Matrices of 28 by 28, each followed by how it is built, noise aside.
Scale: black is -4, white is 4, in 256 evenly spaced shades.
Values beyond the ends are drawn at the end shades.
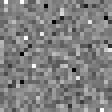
sparse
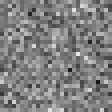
noise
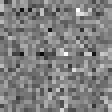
uneven rows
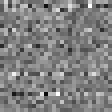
uneven rows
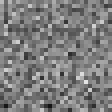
repeating columns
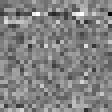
uneven rows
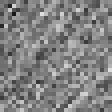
Hankel
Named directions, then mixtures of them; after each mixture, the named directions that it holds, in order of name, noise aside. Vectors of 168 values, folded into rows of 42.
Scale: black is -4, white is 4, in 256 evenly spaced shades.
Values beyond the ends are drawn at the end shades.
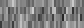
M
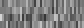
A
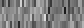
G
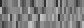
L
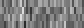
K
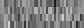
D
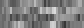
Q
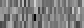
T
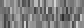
D.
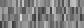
M, T.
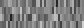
A, L.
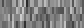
K.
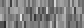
A, K, T.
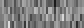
D.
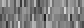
G.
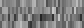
L, M, Q.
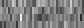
A, K, M.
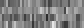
G, Q.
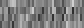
M.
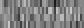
D.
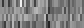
G, K.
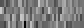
D, K, L.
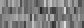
G, K, Q.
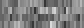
Q.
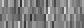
D, G.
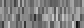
D, L, T.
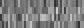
A, D, L.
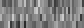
D, G, K.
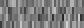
M.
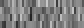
A, K, L.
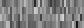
A, D, G.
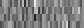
T.
